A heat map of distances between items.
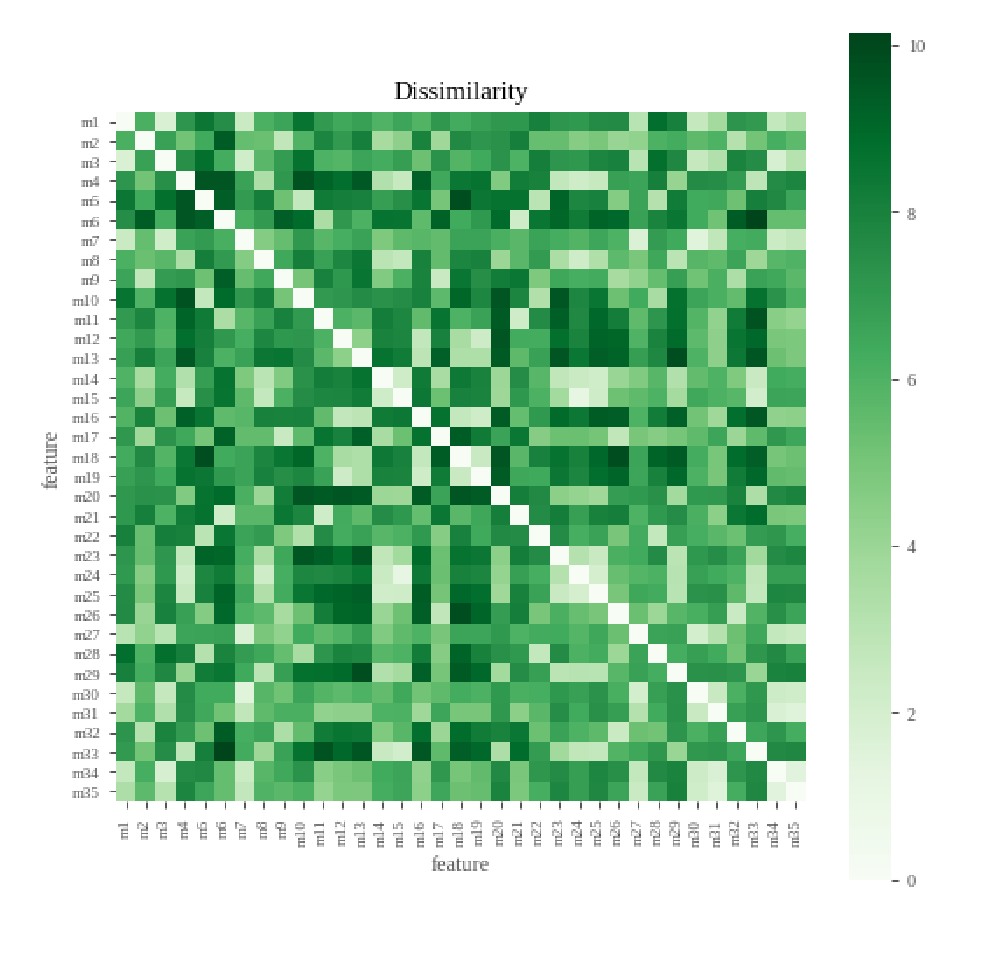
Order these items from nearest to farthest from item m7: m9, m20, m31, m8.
m31, m8, m9, m20
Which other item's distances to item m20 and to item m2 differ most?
m9
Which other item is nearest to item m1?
m3
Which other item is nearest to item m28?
m22
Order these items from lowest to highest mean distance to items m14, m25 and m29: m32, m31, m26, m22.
m26, m32, m22, m31
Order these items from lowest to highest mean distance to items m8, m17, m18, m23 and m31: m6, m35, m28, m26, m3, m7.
m7, m35, m3, m26, m28, m6
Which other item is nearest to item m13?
m16
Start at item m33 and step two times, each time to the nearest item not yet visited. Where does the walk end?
m24
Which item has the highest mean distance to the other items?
m6
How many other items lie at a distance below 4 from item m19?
4
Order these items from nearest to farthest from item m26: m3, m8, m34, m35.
m8, m35, m34, m3
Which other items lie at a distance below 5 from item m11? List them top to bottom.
m6, m21, m31, m34, m35
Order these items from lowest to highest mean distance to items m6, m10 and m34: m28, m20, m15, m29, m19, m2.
m28, m19, m2, m15, m29, m20
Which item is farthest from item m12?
m20
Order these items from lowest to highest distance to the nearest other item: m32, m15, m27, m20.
m15, m27, m32, m20
